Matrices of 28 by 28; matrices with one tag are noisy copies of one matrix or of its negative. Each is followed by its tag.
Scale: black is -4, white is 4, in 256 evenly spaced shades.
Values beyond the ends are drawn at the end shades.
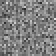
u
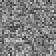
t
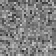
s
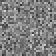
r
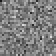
r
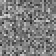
u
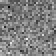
s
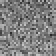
s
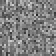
u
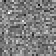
t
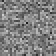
t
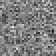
t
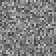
r
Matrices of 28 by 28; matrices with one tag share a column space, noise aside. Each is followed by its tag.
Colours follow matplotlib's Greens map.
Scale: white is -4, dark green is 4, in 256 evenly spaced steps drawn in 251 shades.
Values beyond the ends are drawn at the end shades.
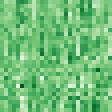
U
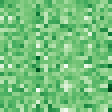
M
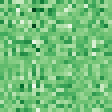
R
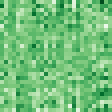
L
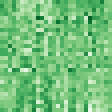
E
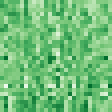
U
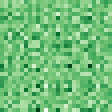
M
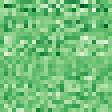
R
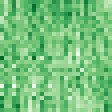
U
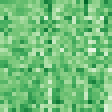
E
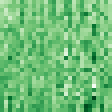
U
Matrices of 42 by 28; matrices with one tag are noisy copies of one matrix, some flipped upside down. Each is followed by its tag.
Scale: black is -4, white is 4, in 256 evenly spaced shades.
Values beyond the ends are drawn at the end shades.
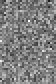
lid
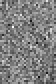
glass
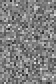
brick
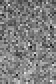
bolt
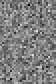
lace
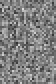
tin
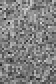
bolt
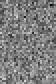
lid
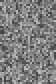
lace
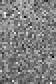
bolt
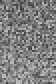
bolt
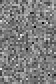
tin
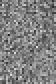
glass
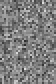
lace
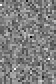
lace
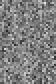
lace
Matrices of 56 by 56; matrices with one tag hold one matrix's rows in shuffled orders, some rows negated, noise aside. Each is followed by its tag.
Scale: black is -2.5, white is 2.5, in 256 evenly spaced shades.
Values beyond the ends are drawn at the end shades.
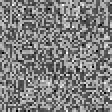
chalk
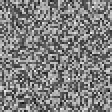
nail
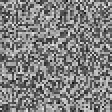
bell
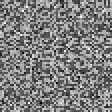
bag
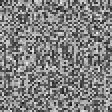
nail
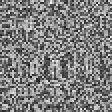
bell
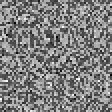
bell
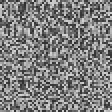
nail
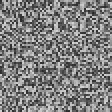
chalk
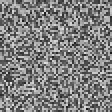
nail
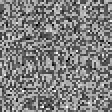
chalk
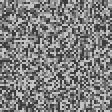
bell
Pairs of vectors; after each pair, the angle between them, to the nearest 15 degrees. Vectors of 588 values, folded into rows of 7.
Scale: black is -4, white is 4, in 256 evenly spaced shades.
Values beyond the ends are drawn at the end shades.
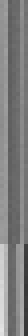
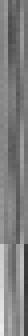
30 degrees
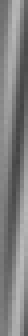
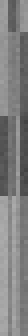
90 degrees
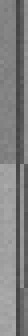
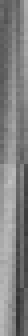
45 degrees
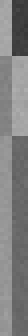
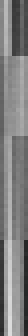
60 degrees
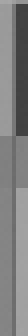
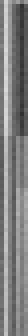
45 degrees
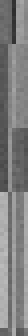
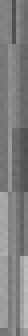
45 degrees
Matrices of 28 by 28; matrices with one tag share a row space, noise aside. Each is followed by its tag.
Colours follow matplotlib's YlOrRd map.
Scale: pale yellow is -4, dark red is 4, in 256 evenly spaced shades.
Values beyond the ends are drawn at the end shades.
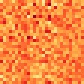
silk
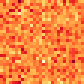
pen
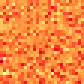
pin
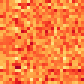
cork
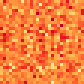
pin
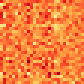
silk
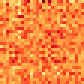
pen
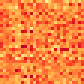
cork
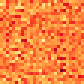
pen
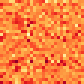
cork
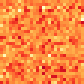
pen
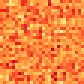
pen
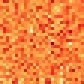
pin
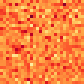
cork
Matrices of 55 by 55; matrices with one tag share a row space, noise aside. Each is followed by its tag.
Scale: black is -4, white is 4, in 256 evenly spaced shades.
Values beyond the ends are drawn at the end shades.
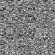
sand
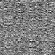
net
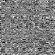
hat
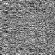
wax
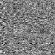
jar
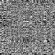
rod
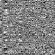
wax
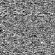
jar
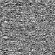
wax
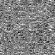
net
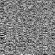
sand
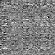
rod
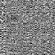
rod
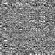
wax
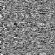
jar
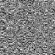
sand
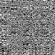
rod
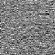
hat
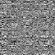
rod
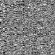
jar
